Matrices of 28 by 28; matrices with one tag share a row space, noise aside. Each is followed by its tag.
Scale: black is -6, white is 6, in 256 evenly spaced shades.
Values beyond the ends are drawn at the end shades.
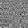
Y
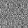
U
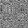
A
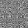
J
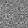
A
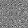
U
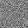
J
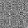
J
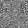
A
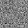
A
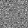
A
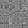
Y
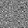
A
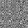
J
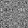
A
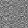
A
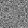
A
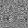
A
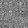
Y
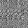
U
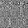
J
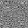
A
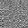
Y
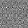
U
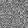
J
